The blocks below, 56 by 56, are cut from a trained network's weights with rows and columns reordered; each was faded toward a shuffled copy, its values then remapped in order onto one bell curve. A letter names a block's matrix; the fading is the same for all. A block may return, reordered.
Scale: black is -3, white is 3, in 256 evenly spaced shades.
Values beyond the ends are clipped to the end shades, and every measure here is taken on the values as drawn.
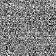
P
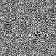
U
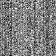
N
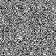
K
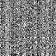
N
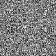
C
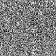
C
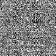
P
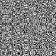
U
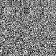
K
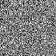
C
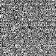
P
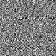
U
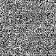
P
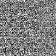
P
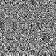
K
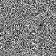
U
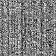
N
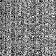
N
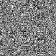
C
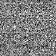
P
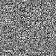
C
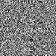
K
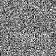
C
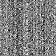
N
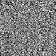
U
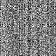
N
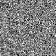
C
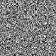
C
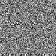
K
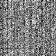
N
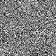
C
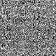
P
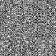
U
